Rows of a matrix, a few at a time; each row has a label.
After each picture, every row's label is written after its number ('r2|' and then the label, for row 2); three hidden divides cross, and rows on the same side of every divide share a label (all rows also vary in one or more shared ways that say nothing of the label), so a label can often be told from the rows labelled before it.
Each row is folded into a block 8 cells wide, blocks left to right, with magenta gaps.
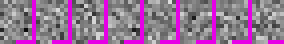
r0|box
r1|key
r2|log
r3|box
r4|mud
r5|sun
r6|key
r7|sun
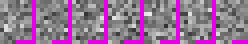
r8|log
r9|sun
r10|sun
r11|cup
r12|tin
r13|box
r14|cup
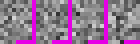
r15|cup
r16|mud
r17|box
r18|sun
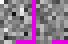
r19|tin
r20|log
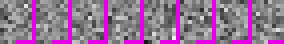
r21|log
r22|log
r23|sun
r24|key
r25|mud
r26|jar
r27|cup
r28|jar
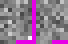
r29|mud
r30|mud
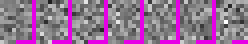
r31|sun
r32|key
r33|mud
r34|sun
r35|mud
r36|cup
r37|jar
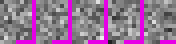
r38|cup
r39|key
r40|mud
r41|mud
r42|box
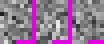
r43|jar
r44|log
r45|sun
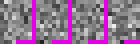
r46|log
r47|log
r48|tin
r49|box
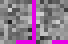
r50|key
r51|tin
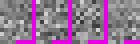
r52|box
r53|box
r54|mud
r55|tin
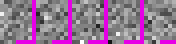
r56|sun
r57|log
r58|mud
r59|mud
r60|cup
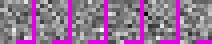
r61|mud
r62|log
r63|jar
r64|tin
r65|jar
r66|box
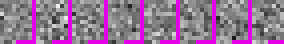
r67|key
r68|tin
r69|jar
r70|log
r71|tin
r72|box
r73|tin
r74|sun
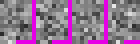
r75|tin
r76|jar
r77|jar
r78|tin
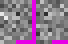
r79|cup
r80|log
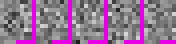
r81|sun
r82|cup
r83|key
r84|tin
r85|sun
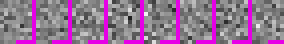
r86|jar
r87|box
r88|tin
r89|sun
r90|tin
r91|mud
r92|key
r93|log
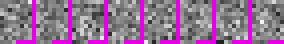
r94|key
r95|sun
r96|log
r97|mud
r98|cup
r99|cup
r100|mud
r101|box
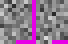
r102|sun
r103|cup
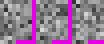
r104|cup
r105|log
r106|log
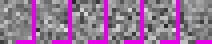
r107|mud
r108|box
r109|cup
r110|key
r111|sun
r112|box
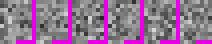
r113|mud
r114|sun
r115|jar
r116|cup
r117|key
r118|jar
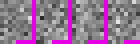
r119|tin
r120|mud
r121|log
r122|mud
